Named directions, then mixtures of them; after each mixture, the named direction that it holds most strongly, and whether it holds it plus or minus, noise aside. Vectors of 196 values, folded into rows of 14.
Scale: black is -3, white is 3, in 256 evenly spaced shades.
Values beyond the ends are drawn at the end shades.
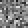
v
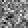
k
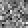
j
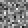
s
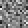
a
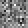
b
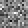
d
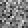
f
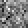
k, plus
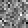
k, plus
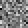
a, minus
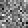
j, minus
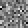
a, minus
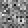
b, minus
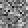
a, minus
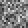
k, plus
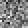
f, minus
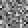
a, minus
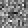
d, minus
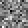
k, minus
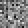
v, plus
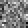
j, minus
